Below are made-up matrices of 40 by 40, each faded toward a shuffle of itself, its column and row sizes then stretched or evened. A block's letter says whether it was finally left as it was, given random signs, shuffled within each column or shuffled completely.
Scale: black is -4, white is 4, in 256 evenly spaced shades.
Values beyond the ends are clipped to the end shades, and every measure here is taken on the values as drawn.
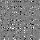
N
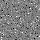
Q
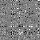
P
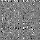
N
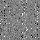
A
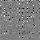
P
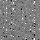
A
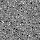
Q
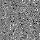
A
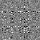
P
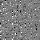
A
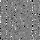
A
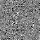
A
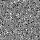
Q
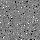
Q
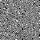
A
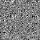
N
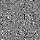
N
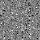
A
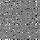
P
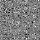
N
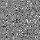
N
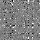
N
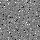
Q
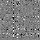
N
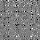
N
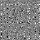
N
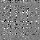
N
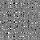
P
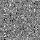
A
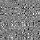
P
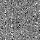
A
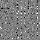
N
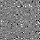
P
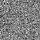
A
